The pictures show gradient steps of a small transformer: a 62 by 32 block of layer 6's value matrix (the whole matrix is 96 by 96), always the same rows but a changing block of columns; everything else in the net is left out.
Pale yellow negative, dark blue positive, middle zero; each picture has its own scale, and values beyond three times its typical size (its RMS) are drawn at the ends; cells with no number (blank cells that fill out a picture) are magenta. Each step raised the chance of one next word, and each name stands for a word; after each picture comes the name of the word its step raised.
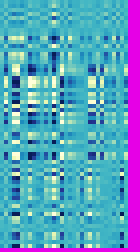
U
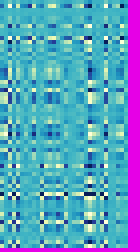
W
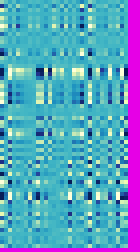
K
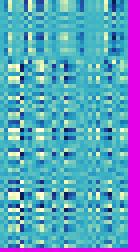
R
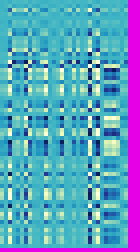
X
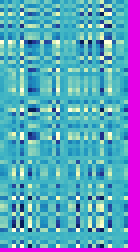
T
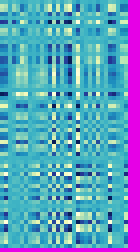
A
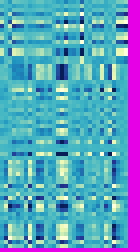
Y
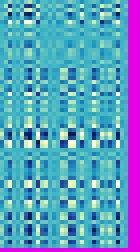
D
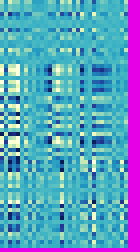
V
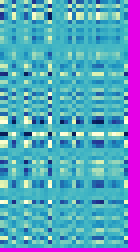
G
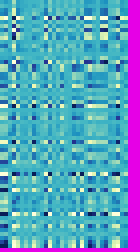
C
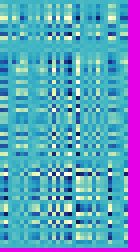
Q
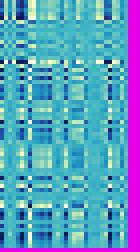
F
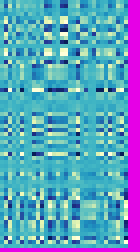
Y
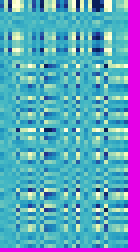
R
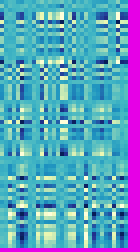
F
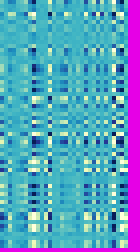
V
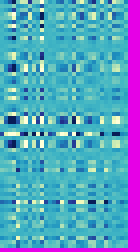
G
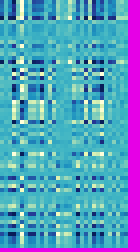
F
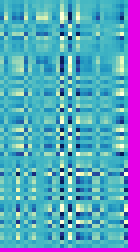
Q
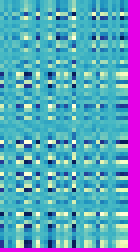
C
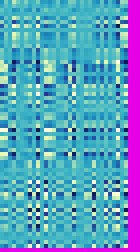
R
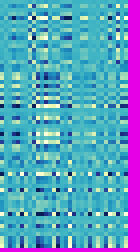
C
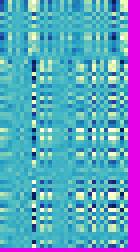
R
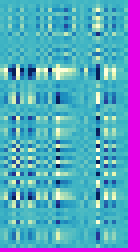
K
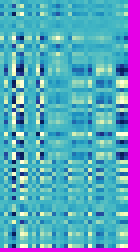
U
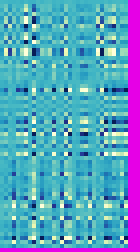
Y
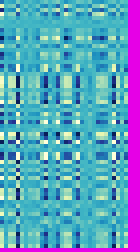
U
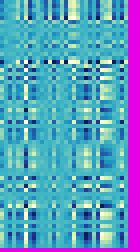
F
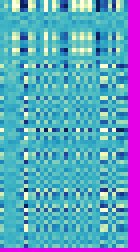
R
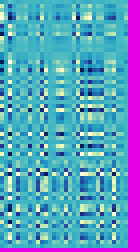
Q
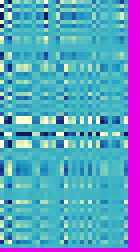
G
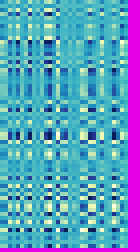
T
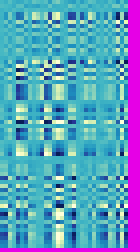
F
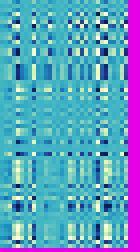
Y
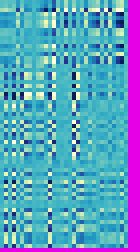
A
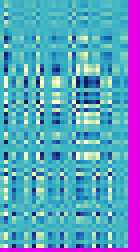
U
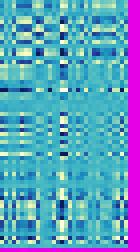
Y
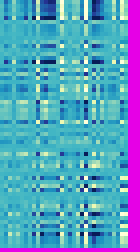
F
